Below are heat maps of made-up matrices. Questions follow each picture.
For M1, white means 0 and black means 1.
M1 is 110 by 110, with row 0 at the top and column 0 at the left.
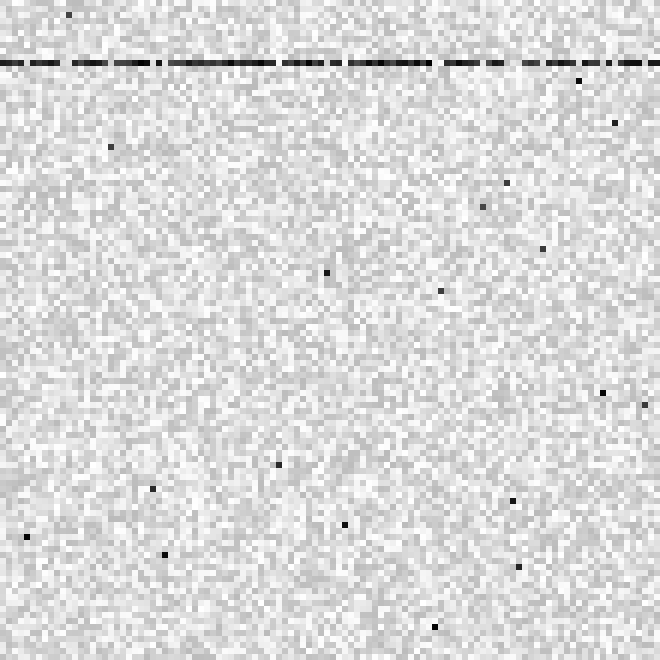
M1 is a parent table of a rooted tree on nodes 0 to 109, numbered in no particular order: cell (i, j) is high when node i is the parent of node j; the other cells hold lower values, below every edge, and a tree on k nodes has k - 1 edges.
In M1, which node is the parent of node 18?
24
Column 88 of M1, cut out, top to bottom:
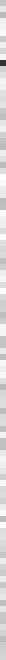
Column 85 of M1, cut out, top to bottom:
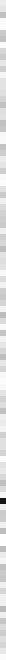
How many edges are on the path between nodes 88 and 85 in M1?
3
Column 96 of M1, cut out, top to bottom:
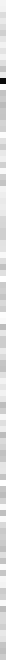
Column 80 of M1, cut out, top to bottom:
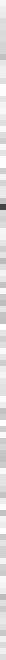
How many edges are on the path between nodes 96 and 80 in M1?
4
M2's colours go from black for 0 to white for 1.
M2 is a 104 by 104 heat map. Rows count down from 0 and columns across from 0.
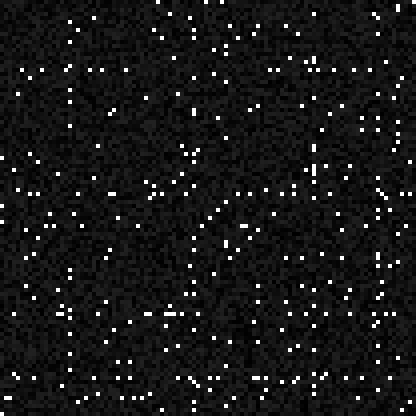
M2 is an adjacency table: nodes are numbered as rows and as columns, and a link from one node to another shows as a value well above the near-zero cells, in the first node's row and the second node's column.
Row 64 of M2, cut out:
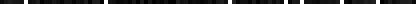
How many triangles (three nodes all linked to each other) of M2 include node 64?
6
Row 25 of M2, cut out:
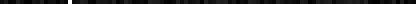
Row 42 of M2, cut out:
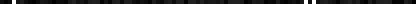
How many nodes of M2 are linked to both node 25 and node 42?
0
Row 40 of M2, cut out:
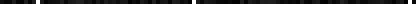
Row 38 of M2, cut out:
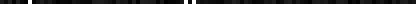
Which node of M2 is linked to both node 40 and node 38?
node 48
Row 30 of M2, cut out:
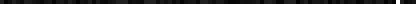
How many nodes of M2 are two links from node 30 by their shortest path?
8
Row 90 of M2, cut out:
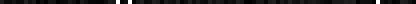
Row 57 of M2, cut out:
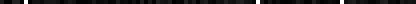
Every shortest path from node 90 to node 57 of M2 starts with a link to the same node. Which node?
node 94
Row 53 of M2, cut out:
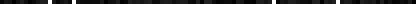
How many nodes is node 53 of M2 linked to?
4
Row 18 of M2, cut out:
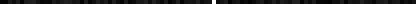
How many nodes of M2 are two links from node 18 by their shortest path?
3
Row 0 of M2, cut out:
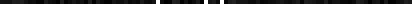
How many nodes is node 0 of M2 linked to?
4
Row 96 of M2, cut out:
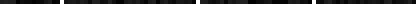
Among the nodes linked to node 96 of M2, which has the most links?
node 78
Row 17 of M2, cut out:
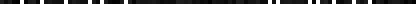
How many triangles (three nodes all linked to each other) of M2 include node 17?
0
